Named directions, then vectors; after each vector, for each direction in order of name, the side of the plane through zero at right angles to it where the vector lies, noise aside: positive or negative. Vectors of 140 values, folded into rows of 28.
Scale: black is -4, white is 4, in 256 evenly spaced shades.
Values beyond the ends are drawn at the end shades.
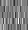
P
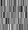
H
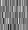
negative, positive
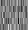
positive, negative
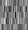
positive, positive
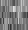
negative, positive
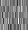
negative, positive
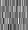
negative, positive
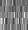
positive, positive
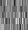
positive, positive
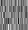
positive, negative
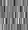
positive, positive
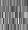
negative, positive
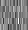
negative, positive
